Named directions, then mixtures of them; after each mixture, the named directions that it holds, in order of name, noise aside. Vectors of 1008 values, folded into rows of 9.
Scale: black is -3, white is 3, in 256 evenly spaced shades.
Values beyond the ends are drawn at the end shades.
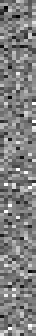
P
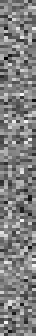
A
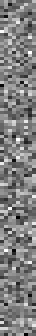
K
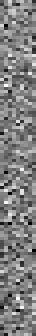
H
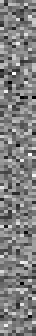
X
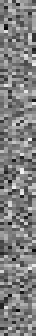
A, H, P.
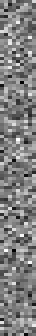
K.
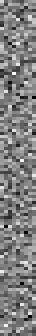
X.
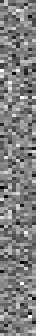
X.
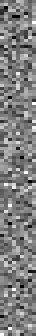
P.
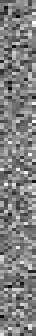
P, X.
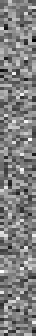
A, H, X.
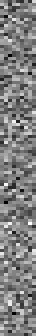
A, H, K.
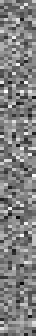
K, X.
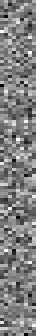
K.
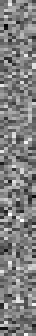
A, H, K.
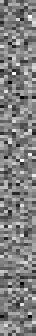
X.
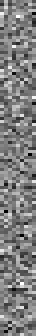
P, X.
